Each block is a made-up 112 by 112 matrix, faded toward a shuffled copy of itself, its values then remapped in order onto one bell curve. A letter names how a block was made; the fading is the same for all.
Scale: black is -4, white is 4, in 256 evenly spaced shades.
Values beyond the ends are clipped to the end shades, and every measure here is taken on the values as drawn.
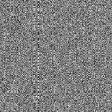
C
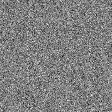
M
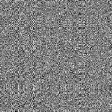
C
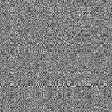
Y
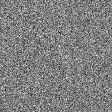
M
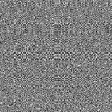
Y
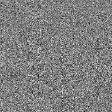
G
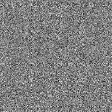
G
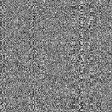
C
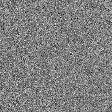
M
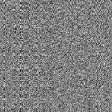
C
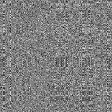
C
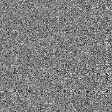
G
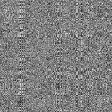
C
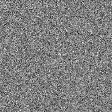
M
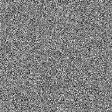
G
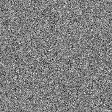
M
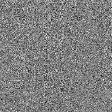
G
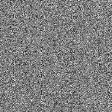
G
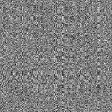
C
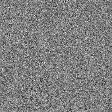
M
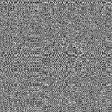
Y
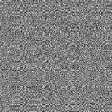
Y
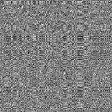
Y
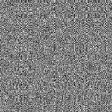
C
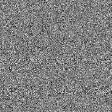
G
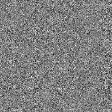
G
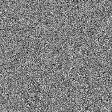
M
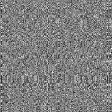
C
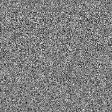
G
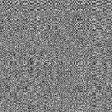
Y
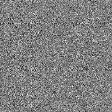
G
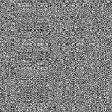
Y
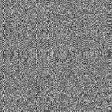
C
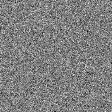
M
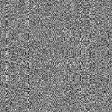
C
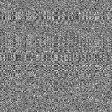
Y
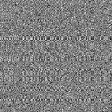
Y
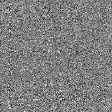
G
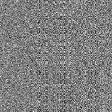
C
